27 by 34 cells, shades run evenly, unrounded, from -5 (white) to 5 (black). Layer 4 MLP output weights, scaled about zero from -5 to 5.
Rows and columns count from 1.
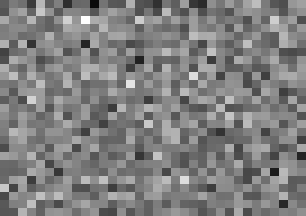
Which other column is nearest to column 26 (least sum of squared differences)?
29
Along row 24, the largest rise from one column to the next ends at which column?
2
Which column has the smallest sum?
19
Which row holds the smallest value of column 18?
20
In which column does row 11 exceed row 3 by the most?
10
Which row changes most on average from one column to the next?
1
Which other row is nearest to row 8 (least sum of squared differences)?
4
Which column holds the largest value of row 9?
15
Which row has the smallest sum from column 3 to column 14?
3
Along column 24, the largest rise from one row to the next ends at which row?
8
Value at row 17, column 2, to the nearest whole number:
-2
